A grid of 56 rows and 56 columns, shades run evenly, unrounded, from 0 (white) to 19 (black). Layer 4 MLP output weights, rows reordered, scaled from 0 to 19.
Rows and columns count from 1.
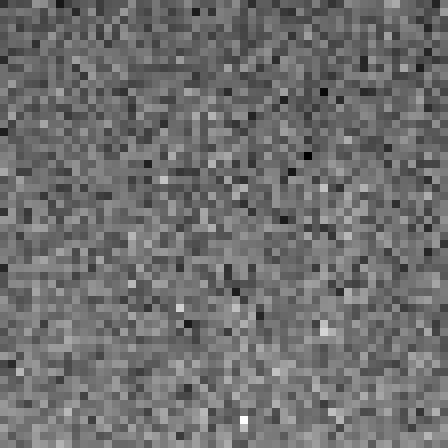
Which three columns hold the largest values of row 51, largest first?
41, 4, 29
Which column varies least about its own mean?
38
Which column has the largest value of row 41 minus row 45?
24
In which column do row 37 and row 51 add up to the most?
30
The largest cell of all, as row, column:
20, 39
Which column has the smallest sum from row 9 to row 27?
27
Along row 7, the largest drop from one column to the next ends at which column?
55
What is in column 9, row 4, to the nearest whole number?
12
